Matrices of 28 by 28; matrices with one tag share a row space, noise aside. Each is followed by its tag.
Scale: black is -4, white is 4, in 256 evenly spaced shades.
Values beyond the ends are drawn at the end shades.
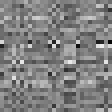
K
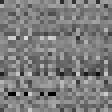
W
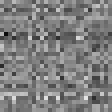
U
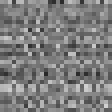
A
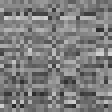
K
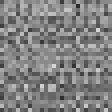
W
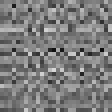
A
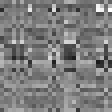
K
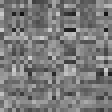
K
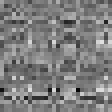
K
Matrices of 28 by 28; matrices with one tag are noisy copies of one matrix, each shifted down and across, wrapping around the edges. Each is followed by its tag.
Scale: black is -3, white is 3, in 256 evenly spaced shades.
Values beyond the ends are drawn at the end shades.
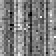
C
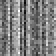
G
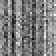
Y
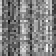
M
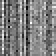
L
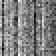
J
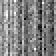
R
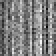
G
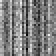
G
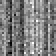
R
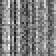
G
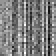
L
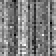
C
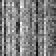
J
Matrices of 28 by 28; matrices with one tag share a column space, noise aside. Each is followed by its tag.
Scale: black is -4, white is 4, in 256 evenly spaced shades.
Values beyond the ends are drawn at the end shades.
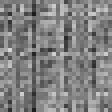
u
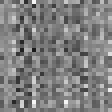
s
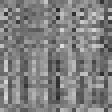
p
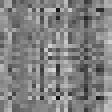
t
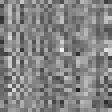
s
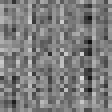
s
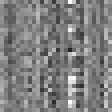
s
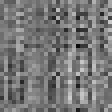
p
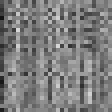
p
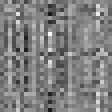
u
